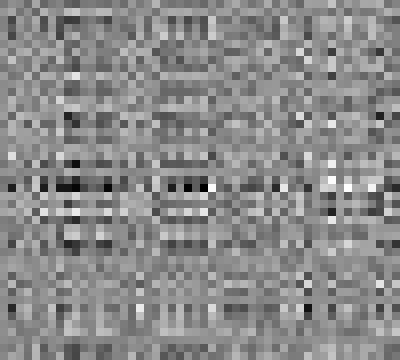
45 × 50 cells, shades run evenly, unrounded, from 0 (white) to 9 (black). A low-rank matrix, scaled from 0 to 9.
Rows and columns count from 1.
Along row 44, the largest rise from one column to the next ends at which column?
6
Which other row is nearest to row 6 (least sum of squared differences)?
11
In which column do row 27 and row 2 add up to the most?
42
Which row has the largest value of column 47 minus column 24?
27
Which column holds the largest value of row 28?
10
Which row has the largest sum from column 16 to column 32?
24
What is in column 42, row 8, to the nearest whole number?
2
